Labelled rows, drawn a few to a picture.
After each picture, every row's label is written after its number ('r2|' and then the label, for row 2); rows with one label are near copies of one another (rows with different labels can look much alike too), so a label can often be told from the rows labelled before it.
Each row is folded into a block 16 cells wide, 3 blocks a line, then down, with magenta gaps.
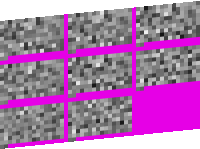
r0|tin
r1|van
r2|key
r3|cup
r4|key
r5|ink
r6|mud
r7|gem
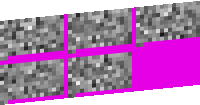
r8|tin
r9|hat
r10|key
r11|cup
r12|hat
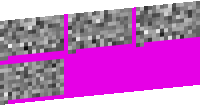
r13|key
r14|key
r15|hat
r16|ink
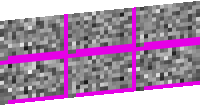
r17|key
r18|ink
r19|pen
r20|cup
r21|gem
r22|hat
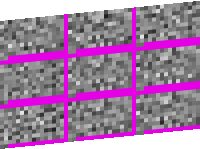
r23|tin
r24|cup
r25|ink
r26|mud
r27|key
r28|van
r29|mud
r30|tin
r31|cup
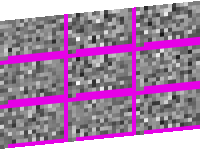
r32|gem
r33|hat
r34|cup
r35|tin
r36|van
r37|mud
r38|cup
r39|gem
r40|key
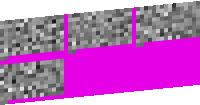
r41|ink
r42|mud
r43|tin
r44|key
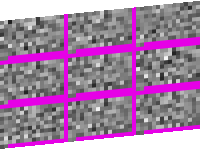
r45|cup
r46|tin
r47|ink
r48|tin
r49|tin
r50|cup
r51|pen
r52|tin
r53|van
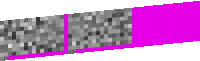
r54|tin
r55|pen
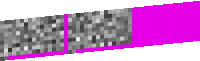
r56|pen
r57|van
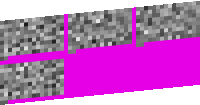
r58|pen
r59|key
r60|van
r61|mud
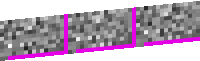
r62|key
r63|van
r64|cup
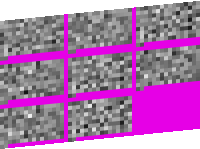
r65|gem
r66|hat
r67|mud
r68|tin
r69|pen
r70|hat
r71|tin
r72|pen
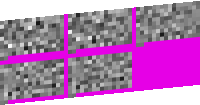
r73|key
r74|hat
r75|key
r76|gem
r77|gem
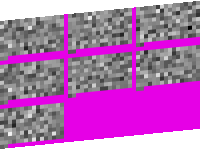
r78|key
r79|mud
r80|gem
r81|hat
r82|pen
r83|key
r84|van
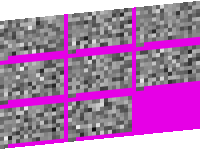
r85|tin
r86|ink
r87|mud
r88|mud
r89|mud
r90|pen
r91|ink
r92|key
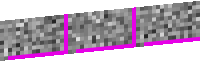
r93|ink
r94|hat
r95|pen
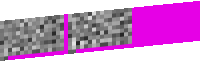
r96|mud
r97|gem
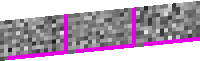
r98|pen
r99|pen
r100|van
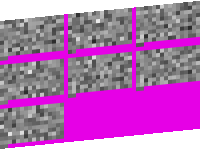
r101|mud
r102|hat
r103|mud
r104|tin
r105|mud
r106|gem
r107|cup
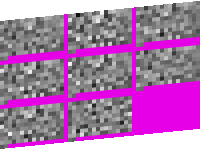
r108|cup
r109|van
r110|tin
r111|tin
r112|key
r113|tin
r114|key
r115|gem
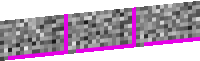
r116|pen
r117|ink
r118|pen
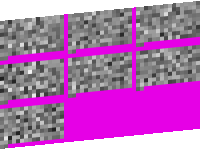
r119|van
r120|ink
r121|key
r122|van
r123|mud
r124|pen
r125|ink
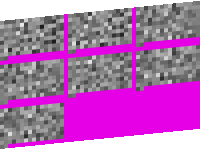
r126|mud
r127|mud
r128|van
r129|tin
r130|ink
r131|hat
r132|hat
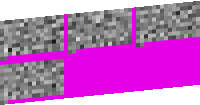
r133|gem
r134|cup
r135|pen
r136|gem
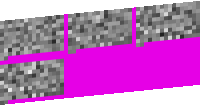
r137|ink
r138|cup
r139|key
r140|key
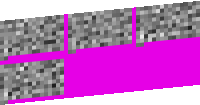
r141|mud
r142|gem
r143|gem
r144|gem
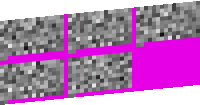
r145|key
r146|key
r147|tin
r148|van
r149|pen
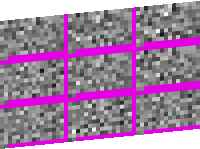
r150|tin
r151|cup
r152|tin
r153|mud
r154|van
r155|tin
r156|mud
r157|pen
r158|ink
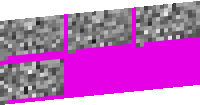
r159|cup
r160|tin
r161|van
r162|hat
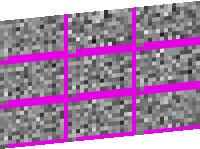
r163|mud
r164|tin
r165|key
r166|ink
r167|pen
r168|mud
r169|mud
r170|pen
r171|van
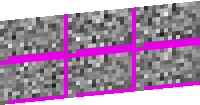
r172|key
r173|hat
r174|tin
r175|mud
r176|tin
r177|tin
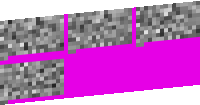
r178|cup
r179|van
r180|cup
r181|mud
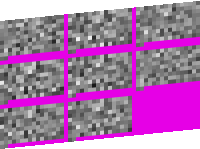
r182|ink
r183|van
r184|hat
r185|cup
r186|tin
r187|gem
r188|cup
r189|hat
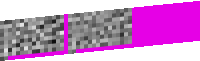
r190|pen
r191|ink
